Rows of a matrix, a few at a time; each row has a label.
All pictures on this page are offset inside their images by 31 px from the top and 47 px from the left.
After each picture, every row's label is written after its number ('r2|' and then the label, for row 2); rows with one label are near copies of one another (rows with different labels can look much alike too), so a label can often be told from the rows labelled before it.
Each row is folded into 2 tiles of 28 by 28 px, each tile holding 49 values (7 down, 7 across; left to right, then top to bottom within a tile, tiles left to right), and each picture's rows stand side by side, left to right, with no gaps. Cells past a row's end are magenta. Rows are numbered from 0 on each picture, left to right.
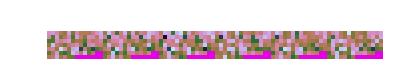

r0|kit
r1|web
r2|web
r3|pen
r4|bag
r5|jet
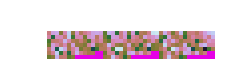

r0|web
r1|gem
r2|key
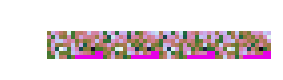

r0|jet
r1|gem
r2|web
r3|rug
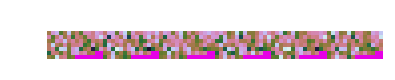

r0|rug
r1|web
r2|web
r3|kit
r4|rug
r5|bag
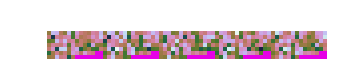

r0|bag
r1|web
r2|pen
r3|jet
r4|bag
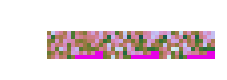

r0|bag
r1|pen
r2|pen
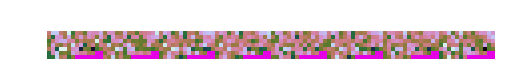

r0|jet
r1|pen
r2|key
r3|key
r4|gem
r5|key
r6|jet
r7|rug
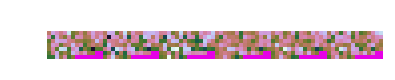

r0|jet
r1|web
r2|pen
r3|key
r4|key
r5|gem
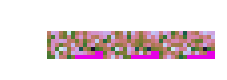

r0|jet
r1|kit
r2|key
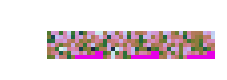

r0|gem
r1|web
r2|bag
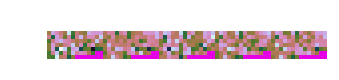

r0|jet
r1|key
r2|bag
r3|key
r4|key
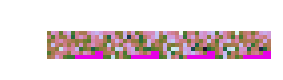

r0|key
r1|pen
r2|jet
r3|jet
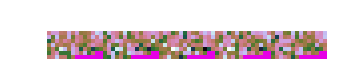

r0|kit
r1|jet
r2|key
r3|rug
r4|bag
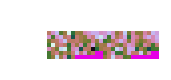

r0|rug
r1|kit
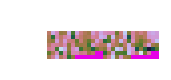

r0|bag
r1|kit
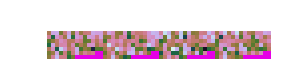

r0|web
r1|key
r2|kit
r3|web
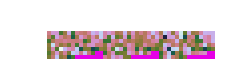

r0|key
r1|kit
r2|web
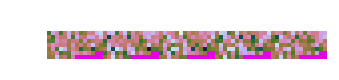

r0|gem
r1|web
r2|jet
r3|pen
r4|pen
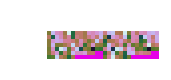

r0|jet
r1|web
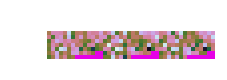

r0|jet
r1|rug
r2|rug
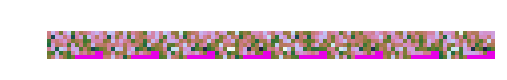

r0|web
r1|bag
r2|jet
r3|rug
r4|pen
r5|rug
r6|pen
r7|jet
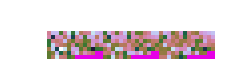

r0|web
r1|gem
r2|key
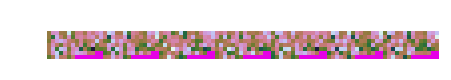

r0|jet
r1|bag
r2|key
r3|kit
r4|jet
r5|bag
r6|bag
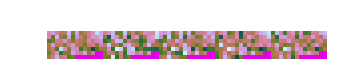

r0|kit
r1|pen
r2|kit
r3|key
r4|gem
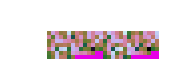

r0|jet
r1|jet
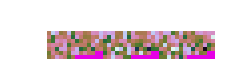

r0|bag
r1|kit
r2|rug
